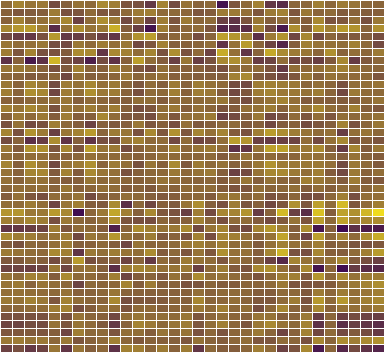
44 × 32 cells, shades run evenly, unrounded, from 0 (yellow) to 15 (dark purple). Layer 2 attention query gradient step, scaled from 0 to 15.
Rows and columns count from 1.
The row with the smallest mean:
27
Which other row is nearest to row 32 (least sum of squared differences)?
30
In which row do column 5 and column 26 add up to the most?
4
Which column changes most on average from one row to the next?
24
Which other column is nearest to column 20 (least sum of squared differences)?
21
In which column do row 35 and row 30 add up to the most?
26
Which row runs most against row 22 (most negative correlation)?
18
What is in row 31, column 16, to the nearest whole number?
7
